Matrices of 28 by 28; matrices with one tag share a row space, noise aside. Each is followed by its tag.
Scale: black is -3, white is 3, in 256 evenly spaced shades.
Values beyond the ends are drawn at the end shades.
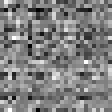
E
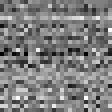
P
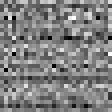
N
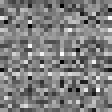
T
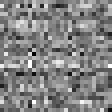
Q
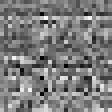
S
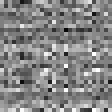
S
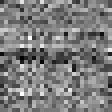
Q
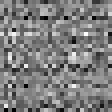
N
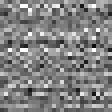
T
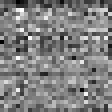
P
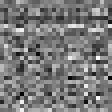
P
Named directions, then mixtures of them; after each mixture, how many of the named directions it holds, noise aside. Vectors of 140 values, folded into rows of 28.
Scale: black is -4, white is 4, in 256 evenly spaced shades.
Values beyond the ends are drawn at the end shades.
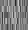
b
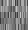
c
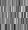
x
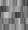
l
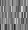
one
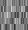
two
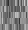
four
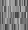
four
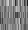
three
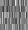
three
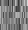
four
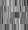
four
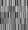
one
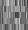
four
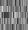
two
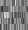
four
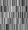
four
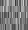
three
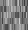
three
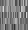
three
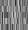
one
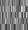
one
